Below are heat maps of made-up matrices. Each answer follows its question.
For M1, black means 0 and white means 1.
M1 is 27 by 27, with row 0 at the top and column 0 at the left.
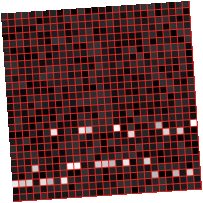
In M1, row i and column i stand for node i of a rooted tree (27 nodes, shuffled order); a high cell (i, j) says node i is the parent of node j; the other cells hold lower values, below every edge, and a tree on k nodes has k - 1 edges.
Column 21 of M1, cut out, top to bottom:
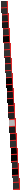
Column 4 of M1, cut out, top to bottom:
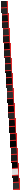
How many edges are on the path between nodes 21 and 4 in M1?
4
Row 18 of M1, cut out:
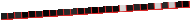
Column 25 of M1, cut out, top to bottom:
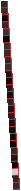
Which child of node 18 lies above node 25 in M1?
24
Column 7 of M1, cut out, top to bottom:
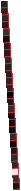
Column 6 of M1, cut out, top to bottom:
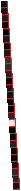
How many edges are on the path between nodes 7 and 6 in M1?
4
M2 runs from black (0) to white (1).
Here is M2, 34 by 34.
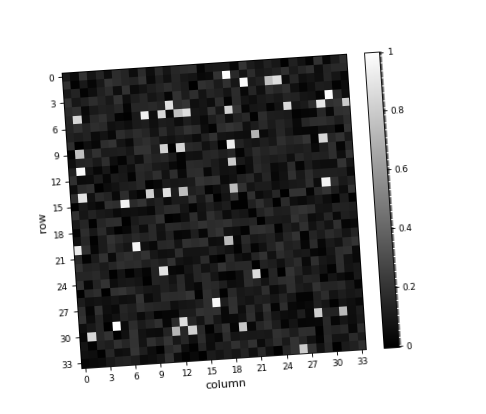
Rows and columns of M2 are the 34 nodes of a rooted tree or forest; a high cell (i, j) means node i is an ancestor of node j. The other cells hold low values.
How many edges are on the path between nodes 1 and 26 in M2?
7
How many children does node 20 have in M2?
3
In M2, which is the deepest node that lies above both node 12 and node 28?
29
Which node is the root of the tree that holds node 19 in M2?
5
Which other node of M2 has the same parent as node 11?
13
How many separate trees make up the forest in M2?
11
